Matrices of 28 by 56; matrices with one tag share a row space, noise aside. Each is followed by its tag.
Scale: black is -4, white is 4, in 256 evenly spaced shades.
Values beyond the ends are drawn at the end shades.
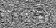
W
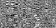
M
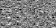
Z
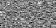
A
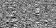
M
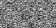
A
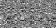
A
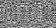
A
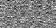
A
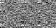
A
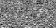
W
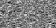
Z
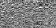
W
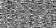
A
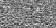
W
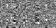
M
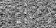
Z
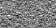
Z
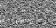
A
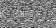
A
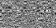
Z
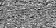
A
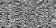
Z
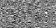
M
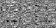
M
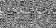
A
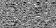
M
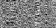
M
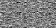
Z
